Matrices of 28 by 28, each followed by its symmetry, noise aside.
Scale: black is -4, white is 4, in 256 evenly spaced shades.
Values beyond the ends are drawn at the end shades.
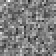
symmetric.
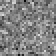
symmetric.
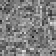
symmetric.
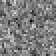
no symmetry.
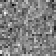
antisymmetric.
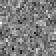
same after a half turn.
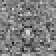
mirrored left to right.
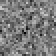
symmetric across the other diagonal.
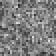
symmetric across the other diagonal.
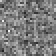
mirrored top to bottom.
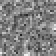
symmetric.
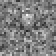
mirrored left to right.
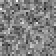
symmetric.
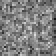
mirrored top to bottom.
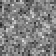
same after a half turn.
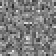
mirrored left to right.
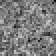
symmetric across the other diagonal.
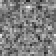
mirrored left to right.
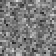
same after a half turn.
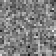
antisymmetric.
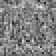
mirrored left to right.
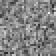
symmetric.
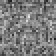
mirrored left to right.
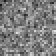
symmetric.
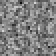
mirrored top to bottom.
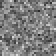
no symmetry.
